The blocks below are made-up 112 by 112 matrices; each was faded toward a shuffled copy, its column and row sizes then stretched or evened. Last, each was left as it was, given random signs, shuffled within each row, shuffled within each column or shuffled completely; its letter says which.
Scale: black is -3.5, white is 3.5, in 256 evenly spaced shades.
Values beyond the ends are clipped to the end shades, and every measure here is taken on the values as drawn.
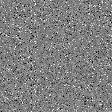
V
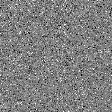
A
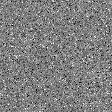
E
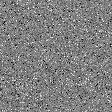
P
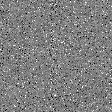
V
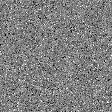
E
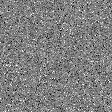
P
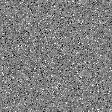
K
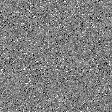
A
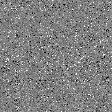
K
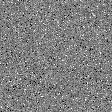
P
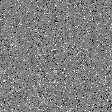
V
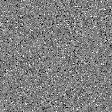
A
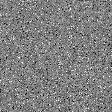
V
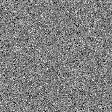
V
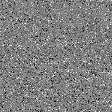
E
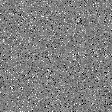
K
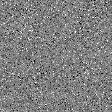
A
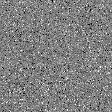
K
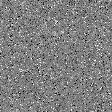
V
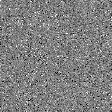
A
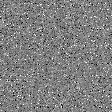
E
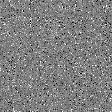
A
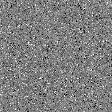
K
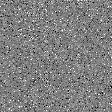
A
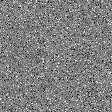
P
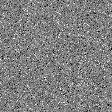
V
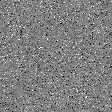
P
